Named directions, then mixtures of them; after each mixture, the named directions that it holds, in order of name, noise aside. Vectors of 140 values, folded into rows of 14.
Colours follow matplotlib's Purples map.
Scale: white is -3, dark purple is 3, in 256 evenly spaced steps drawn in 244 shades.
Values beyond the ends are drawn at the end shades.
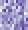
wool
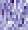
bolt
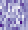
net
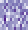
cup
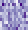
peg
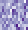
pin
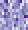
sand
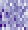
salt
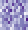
wool.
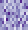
cup.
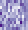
net.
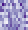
peg.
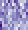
peg, wool.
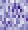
bolt, net.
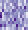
pin, salt.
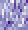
bolt.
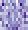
peg.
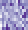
peg, salt.
